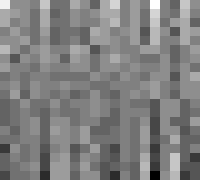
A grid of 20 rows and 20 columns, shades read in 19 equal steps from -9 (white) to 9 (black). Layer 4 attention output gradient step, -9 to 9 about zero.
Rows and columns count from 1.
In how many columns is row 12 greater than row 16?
6
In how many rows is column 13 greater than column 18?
8
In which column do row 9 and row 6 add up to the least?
20
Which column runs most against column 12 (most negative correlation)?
7
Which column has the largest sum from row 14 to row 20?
16
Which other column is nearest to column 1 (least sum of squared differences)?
12
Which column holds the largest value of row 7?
2
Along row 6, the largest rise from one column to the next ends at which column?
10
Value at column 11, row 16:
1
